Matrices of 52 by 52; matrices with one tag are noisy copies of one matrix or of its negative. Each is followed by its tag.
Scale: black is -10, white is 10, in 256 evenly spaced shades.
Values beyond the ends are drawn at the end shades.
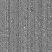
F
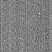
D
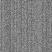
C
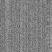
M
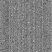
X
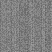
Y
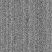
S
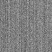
F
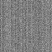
C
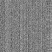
M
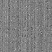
F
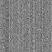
X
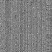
M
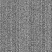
Y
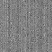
F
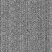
D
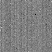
C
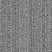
Y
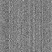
X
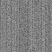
Y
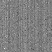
F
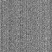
D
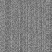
M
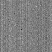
D
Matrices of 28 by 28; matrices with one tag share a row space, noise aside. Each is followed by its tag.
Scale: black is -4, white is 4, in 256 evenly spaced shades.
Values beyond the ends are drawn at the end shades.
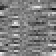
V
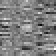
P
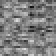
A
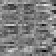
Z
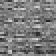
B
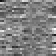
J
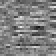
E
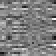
J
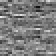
B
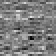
A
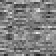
B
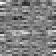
J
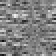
J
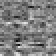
A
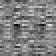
A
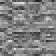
B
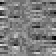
V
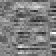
E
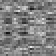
A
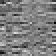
J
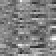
E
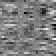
Z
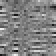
V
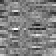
V
